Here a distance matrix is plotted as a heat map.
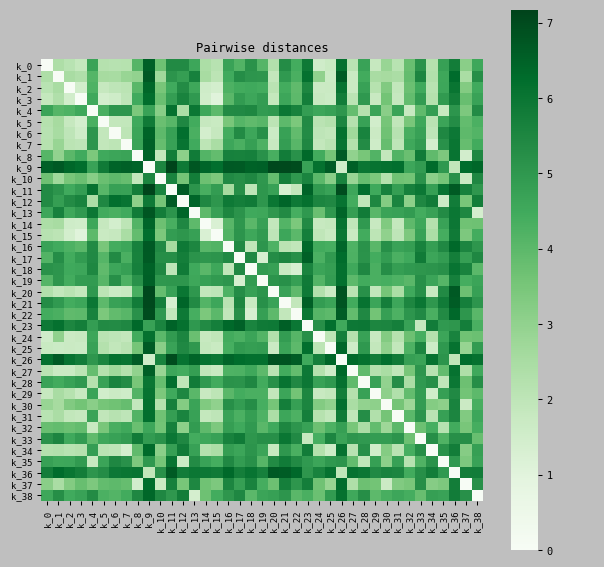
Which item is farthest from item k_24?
k_9
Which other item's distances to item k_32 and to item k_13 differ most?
k_4
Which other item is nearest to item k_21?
k_11
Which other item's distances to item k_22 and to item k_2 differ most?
k_18
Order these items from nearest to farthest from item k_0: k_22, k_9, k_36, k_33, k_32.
k_32, k_22, k_33, k_36, k_9
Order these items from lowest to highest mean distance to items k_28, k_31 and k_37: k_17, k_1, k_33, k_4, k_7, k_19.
k_1, k_4, k_7, k_19, k_17, k_33
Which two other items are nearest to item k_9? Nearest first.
k_26, k_36
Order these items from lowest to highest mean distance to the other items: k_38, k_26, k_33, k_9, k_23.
k_38, k_33, k_23, k_26, k_9
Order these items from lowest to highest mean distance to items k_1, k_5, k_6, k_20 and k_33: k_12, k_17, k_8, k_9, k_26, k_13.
k_8, k_13, k_17, k_12, k_26, k_9
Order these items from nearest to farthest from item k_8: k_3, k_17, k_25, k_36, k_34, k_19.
k_25, k_34, k_3, k_19, k_17, k_36
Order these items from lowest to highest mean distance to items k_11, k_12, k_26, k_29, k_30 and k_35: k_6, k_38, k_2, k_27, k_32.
k_32, k_27, k_2, k_6, k_38
